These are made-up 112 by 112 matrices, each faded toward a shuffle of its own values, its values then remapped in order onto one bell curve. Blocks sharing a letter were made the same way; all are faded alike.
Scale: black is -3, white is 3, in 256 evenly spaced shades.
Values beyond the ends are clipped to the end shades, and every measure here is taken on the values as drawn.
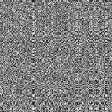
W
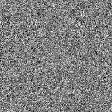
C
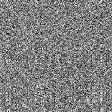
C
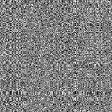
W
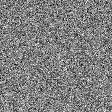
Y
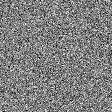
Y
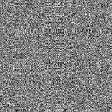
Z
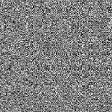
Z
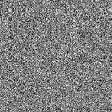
C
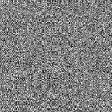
Z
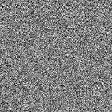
C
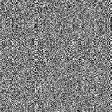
Z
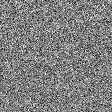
Y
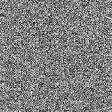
C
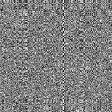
W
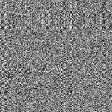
Z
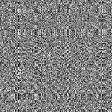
W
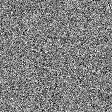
Y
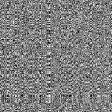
W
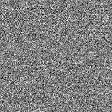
C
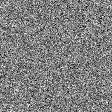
Y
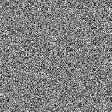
C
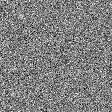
Y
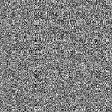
Z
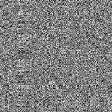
Z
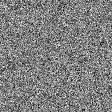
Y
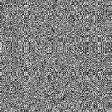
W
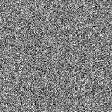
C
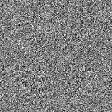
C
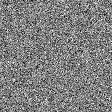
Y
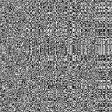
W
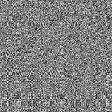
Z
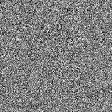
C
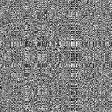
W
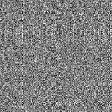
Z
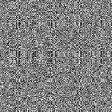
W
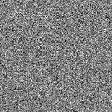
C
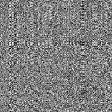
Z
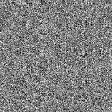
C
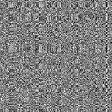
W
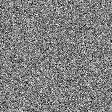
Y
